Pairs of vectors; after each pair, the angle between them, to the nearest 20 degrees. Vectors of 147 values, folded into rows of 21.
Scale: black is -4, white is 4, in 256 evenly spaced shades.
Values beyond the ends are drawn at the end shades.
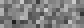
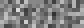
100 degrees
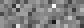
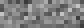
80 degrees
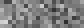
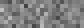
60 degrees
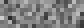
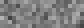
20 degrees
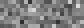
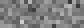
160 degrees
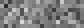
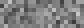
140 degrees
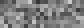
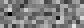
100 degrees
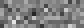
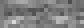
60 degrees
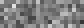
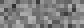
160 degrees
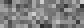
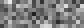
160 degrees
